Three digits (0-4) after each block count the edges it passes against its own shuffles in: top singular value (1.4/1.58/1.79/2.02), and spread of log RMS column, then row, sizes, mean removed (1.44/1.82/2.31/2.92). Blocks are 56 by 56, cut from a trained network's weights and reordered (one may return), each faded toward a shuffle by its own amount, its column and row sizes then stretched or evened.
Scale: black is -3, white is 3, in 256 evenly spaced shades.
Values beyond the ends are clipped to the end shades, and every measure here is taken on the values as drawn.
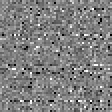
0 1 3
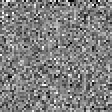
1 1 2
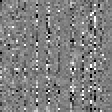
1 4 0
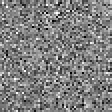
2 0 0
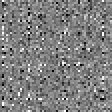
1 3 2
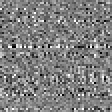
3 0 4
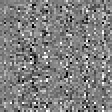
0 4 2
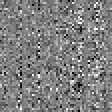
0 4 0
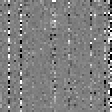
4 4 0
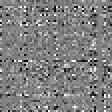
2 4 4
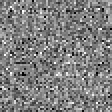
1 0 2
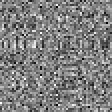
3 1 0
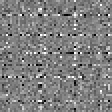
3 2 3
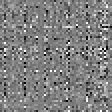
2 4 3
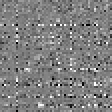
1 3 4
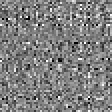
3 2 3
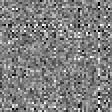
3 2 2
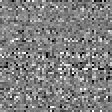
1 0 4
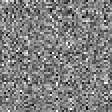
3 2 0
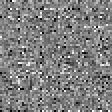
0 2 3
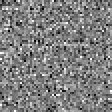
0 0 1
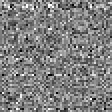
3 0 2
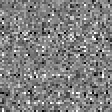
1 2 3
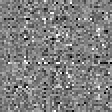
0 2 2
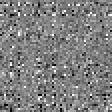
1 2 3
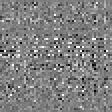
0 2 4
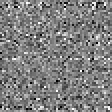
0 2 3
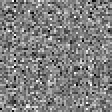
2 1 0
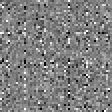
1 3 1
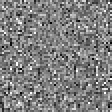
1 2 0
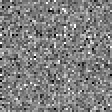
0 1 0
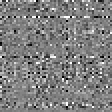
2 2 4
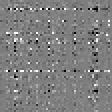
2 3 3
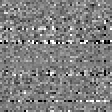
3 0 4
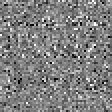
2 1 3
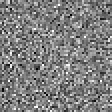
2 0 0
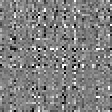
4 4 3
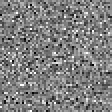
0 0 2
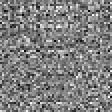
4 0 3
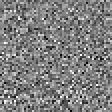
2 0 2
